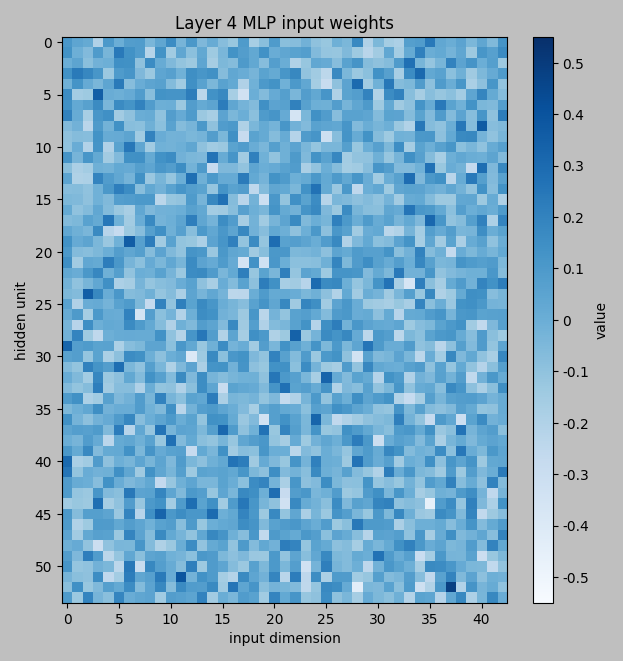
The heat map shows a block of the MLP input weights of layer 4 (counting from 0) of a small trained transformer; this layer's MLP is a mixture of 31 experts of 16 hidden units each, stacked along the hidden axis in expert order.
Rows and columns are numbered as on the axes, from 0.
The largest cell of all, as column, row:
37, 52
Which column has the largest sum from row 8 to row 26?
40
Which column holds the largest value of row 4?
28
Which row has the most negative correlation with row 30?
4
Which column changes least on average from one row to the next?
18
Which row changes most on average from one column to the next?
51
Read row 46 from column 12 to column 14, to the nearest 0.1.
0.1 -0.1 0
